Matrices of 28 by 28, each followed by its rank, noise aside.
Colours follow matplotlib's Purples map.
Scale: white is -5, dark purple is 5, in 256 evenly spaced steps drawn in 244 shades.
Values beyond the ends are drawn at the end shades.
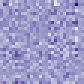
three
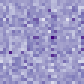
five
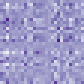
three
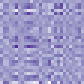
two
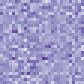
five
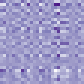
two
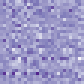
four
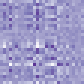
two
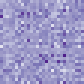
five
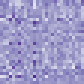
four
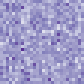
five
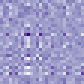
two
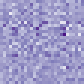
three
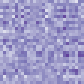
three
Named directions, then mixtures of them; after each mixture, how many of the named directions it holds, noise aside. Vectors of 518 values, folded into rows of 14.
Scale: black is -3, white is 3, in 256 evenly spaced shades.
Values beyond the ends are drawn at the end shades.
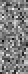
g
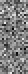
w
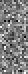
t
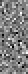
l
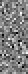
one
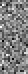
three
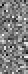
three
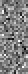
four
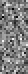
one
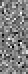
one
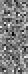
two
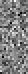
four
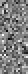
four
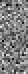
three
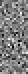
one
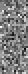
three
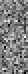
one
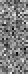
one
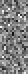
two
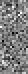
four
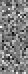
four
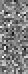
two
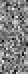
one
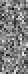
one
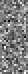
one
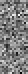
one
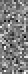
one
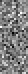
three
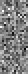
three
